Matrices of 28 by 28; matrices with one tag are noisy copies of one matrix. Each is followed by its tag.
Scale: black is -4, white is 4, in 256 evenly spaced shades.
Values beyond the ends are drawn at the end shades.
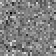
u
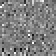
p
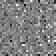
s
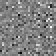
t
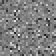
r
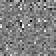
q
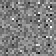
t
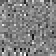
p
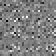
r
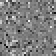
u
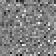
s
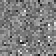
s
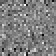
p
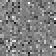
u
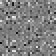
u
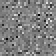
t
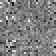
u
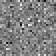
q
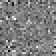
u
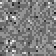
u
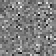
t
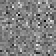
t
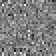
p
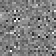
r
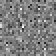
q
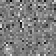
q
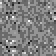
u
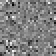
u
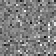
s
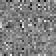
q
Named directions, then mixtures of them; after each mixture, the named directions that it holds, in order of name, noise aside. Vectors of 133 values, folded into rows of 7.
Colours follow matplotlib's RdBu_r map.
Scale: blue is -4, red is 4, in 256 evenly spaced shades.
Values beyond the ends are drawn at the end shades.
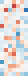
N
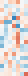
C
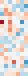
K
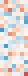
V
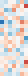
K, V.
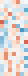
C, K, N.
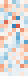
C, V.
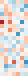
K.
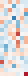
C, N, V.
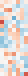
C, K, V.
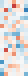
N.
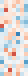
K, N, V.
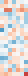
V.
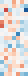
K, N.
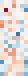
K, N.
